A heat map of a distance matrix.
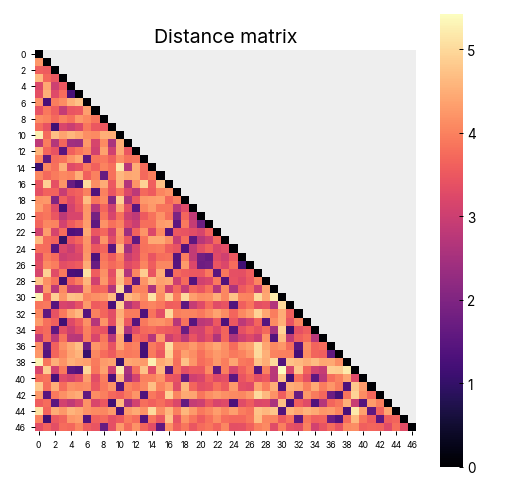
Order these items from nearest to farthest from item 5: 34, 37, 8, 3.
34, 3, 8, 37
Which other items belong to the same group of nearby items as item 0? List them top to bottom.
14
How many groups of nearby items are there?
9
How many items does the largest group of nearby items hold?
8
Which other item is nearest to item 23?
3
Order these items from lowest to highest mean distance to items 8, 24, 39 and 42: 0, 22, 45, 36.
22, 45, 36, 0
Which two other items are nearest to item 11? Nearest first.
35, 29
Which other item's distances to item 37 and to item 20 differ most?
6
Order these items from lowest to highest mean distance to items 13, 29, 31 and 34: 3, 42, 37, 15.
37, 42, 3, 15
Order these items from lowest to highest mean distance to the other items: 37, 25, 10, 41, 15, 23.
25, 23, 37, 41, 15, 10
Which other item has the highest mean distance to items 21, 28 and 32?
16
